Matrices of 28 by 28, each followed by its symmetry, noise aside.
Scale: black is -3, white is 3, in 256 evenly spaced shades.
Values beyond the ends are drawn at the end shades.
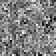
no symmetry.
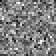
symmetric.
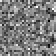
mirrored top to bottom.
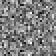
mirrored top to bottom.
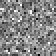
symmetric.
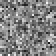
mirrored top to bottom.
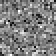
symmetric across the other diagonal.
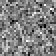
no symmetry.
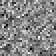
symmetric across the other diagonal.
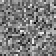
symmetric.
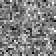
no symmetry.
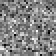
symmetric across the other diagonal.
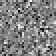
no symmetry.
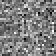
mirrored top to bottom.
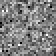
symmetric.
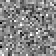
symmetric across the other diagonal.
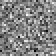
mirrored top to bottom.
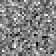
symmetric.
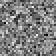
symmetric.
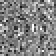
mirrored top to bottom.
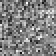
no symmetry.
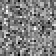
mirrored top to bottom.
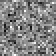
mirrored top to bottom.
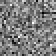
symmetric across the other diagonal.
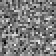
no symmetry.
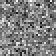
no symmetry.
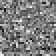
no symmetry.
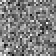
mirrored top to bottom.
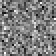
mirrored top to bottom.
